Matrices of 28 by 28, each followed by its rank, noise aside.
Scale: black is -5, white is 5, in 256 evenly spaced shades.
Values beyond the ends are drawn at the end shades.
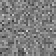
six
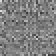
seven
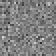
eight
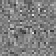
five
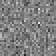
six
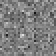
five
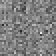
six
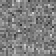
seven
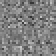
five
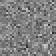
eight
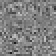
six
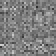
seven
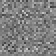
seven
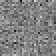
seven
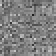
five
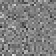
seven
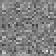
five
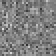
eight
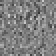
five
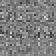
five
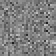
seven
